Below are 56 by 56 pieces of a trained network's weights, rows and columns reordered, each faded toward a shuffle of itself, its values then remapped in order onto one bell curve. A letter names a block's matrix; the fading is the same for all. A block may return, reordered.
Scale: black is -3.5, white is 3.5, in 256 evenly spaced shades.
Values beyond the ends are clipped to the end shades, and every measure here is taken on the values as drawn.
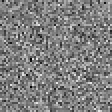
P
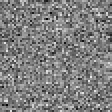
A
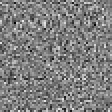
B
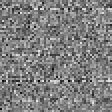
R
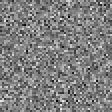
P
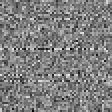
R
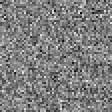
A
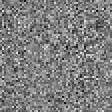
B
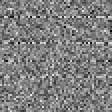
R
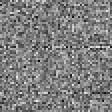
R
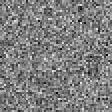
A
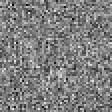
A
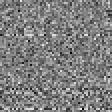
R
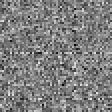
R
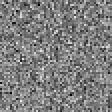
A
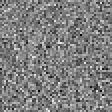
A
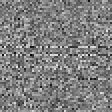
R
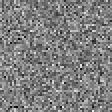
P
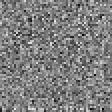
P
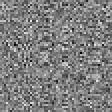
B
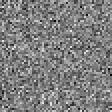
A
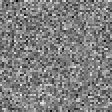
P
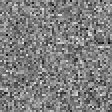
P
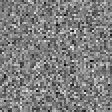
P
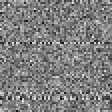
R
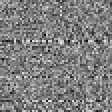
R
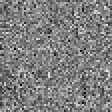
P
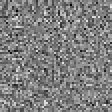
B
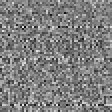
R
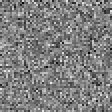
A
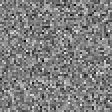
P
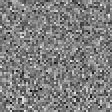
P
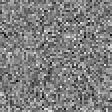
P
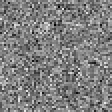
A
